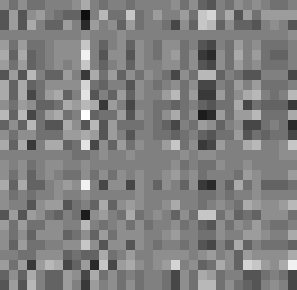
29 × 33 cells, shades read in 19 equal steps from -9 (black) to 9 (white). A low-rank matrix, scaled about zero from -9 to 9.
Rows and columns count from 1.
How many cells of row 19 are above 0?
13
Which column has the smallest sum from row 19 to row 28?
4
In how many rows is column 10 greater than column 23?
20
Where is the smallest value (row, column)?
2, 10
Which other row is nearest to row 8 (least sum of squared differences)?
29
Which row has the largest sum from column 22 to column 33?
27
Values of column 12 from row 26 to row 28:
3 5 -1
